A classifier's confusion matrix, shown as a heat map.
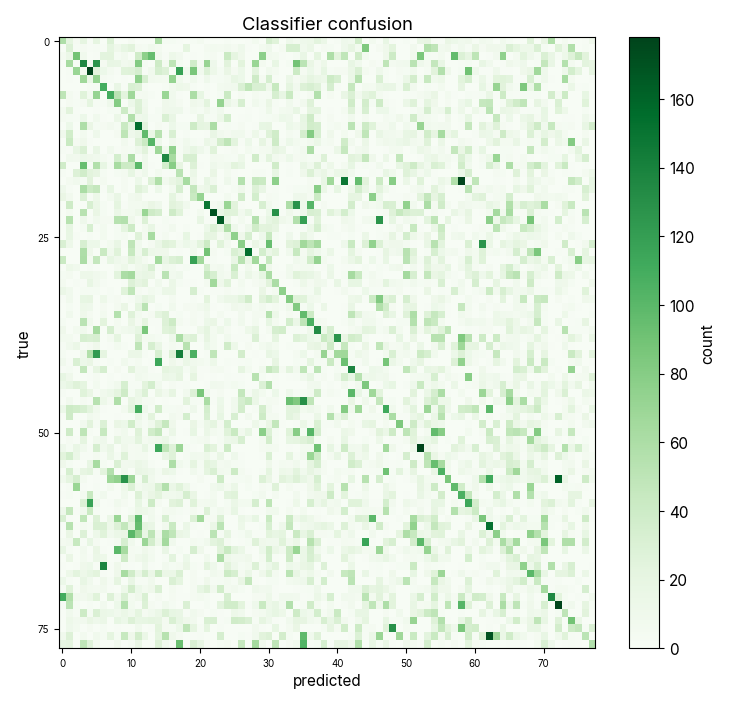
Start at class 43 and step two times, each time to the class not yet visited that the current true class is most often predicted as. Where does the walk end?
4
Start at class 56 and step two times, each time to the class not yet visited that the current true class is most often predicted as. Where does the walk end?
58
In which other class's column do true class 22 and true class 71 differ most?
31
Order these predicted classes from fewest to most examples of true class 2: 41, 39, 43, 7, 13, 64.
7, 43, 41, 39, 64, 13
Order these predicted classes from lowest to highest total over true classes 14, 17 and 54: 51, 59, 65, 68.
65, 51, 59, 68
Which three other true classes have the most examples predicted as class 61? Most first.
26, 45, 56
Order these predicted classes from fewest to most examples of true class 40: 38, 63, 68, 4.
68, 63, 4, 38
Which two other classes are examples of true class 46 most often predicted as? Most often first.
35, 33
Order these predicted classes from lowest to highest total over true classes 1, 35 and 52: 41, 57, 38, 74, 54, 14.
38, 57, 41, 74, 54, 14
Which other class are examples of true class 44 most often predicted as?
30
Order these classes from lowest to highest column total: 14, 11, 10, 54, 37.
14, 10, 37, 54, 11
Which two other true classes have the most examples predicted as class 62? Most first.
76, 56
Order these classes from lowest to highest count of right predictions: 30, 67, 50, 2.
50, 30, 67, 2
